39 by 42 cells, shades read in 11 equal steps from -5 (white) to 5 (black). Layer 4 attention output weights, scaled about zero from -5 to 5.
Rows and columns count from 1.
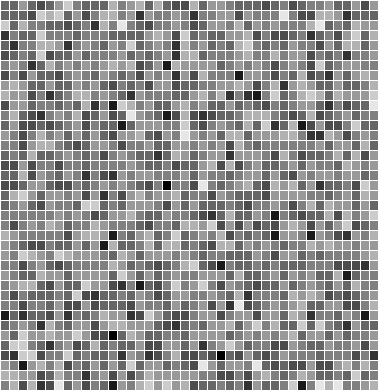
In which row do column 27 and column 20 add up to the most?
8
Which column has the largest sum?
13
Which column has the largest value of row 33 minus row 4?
5
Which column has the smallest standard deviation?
30
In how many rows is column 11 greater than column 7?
17
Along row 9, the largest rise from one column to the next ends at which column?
32
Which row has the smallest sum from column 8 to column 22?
26
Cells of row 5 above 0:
13
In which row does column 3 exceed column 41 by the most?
37
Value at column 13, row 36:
0
